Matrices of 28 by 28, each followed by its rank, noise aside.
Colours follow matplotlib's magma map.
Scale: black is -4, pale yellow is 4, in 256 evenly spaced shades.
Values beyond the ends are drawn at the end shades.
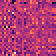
four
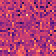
seven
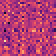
four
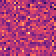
five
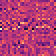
four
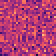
seven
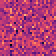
six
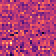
five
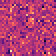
seven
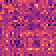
seven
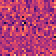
five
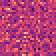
seven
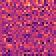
four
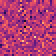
eight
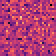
eight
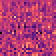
four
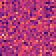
six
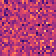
eight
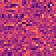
six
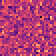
eight
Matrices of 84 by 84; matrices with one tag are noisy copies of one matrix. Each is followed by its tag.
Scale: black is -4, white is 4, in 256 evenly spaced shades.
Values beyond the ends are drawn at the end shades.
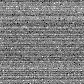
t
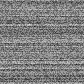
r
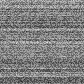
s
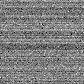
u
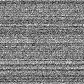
r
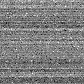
s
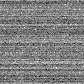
r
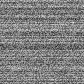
u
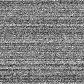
r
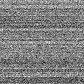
s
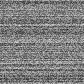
r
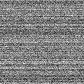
r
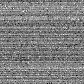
t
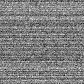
t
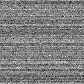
r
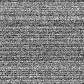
t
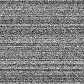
r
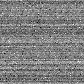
r
